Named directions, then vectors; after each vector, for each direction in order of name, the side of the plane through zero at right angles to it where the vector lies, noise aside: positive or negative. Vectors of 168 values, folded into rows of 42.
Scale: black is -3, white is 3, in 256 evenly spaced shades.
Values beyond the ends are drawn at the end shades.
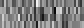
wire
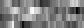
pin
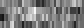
positive, negative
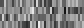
positive, positive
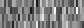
negative, negative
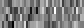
negative, negative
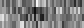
negative, positive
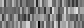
negative, negative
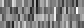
negative, negative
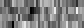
negative, negative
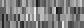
positive, negative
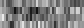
negative, positive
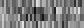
negative, positive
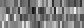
negative, positive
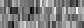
negative, negative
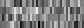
positive, negative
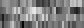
positive, negative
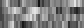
positive, negative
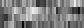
positive, negative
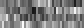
negative, positive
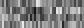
negative, positive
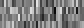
positive, positive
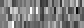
positive, positive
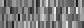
negative, negative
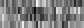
negative, positive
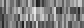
positive, negative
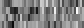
negative, negative
